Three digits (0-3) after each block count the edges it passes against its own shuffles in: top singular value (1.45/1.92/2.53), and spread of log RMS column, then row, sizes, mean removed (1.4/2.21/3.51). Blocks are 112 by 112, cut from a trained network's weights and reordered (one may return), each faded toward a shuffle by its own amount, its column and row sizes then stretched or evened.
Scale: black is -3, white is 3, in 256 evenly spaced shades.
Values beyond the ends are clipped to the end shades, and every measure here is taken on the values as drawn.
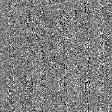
1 2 0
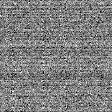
2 2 0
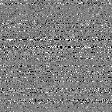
0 0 3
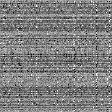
3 2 1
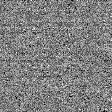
0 1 1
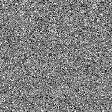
1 0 1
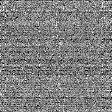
2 2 1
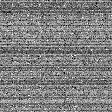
3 0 0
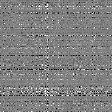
2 2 3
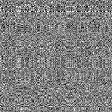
3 0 2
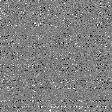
0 1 2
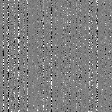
2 3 0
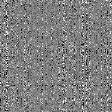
1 3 1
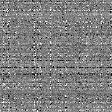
2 2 2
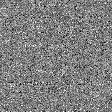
0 0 1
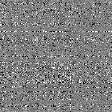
0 2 3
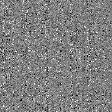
0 2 1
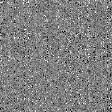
0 2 1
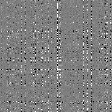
2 3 2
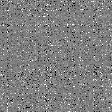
0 2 2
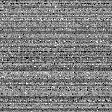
3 0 2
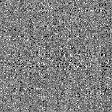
1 1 2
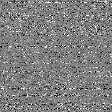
0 0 3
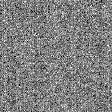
1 0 1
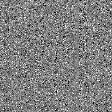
0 2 0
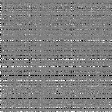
3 2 3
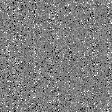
0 2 0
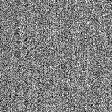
2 0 0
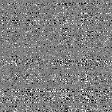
0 2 3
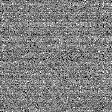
1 1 0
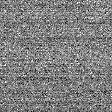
1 1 1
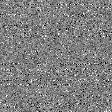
0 0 2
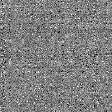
0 2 1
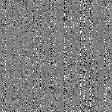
0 3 1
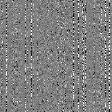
2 3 0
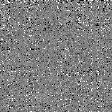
0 2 2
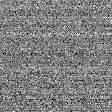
1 0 2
